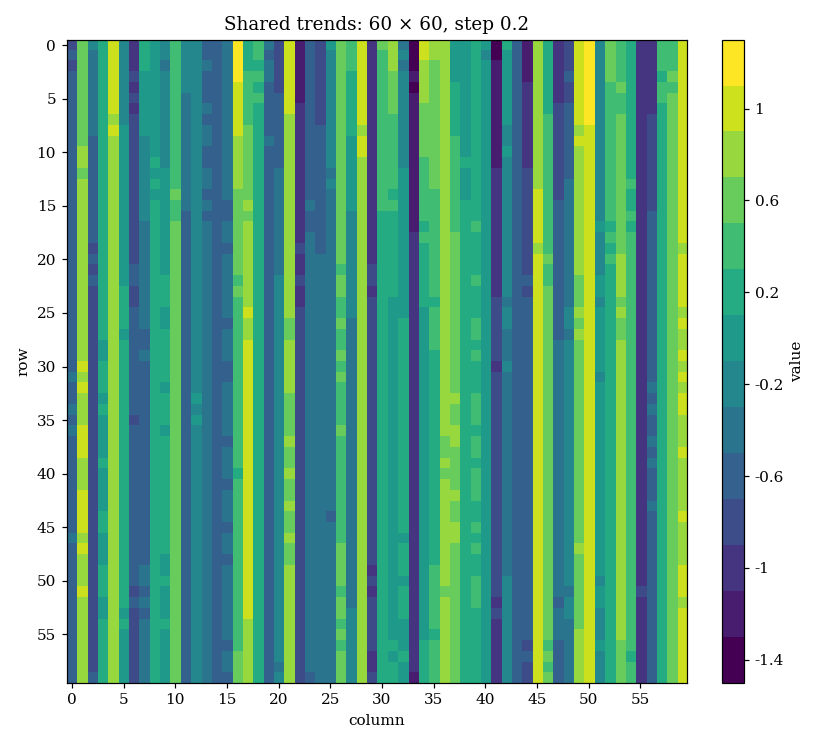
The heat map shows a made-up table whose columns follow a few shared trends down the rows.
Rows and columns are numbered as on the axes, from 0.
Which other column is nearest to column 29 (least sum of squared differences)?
22
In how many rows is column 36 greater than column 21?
13
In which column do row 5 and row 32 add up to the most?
50
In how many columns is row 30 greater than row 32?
2
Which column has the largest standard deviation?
34
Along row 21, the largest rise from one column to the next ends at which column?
45
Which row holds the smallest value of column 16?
40
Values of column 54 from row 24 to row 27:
0.4 0.4 0.4 0.4
